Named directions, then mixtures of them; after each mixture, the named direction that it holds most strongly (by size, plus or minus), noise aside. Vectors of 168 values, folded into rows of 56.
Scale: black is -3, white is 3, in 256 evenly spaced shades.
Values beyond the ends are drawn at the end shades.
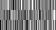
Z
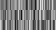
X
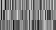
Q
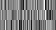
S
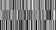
Z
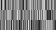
S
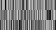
S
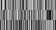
S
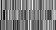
Q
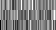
Z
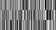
S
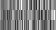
X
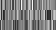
Q
